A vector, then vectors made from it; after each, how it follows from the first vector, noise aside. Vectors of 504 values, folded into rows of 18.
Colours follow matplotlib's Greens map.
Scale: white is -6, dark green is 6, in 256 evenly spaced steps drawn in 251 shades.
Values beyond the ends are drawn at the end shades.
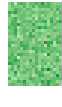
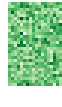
reversed, scaled up.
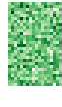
reversed, scaled up.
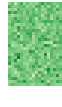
sign-scrambled.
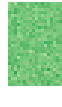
shrunk.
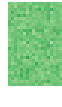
wrapped around, shrunk.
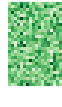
reversed, scaled up.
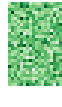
reversed, scaled up.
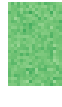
wrapped around, shrunk.
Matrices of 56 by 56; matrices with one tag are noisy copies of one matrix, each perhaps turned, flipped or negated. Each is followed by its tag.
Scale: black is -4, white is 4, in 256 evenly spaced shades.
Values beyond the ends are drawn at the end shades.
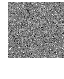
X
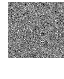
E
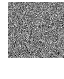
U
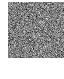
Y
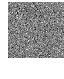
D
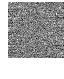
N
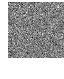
U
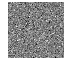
Y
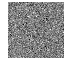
Y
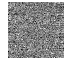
N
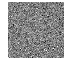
D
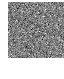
Y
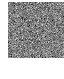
Y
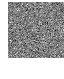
E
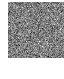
X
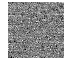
N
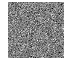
U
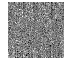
N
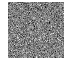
Y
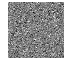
D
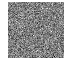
X
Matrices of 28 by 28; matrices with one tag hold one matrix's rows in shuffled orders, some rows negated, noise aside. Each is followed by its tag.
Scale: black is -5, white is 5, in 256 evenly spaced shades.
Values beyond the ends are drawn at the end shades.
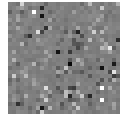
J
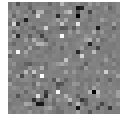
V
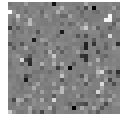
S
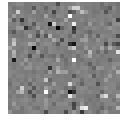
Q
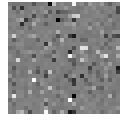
Q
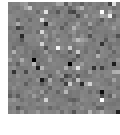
J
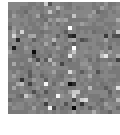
Q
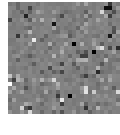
S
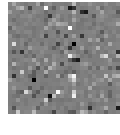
Q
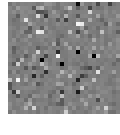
V
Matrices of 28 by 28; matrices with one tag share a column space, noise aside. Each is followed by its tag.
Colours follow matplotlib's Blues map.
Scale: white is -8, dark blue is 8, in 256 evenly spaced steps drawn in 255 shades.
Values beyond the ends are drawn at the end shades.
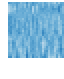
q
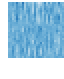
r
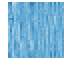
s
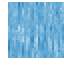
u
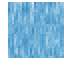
r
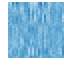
r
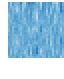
r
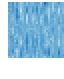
r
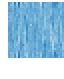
s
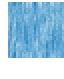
s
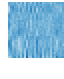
q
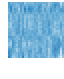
q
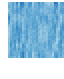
s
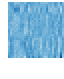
q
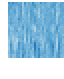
u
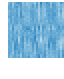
u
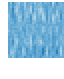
r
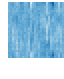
s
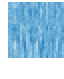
u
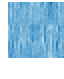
u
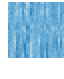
u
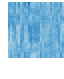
s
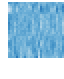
q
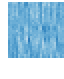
u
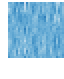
r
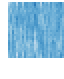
s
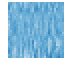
q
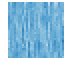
s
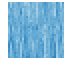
u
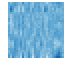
q
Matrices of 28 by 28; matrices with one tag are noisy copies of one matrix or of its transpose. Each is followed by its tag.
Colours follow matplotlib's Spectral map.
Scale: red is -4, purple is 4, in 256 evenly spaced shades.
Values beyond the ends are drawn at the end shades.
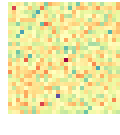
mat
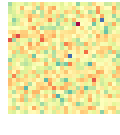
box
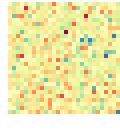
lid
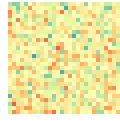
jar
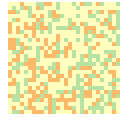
lid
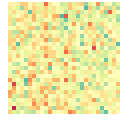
lid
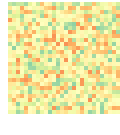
box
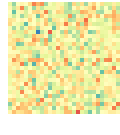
jar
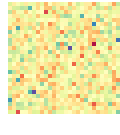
box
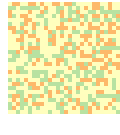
lid
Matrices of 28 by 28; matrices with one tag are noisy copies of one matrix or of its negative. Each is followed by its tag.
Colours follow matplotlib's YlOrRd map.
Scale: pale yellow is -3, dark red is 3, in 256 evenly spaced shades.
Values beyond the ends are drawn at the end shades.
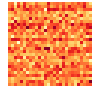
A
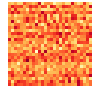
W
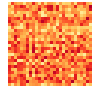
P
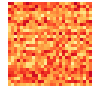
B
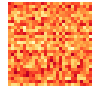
B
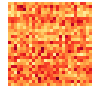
P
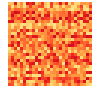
A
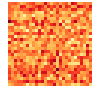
B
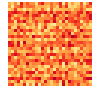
A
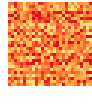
A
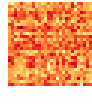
B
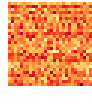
W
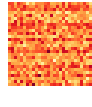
A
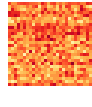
P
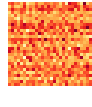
A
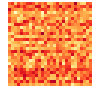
B
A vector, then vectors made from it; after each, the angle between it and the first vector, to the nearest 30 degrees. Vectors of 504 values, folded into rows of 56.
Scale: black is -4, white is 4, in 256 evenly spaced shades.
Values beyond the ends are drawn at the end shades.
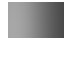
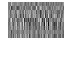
90 degrees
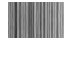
120 degrees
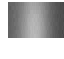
60 degrees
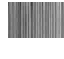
120 degrees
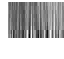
120 degrees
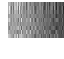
30 degrees
